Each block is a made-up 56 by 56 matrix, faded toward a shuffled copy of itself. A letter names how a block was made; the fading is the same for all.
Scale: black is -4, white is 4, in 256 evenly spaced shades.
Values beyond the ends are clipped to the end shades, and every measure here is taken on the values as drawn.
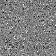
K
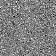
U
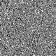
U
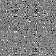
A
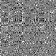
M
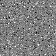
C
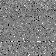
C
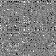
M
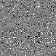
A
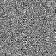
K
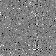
A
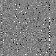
A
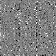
A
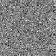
K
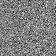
U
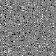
A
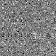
K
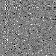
A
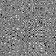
M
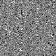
K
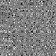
M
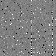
A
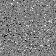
C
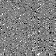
A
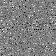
C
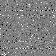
C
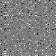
A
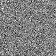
U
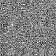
K
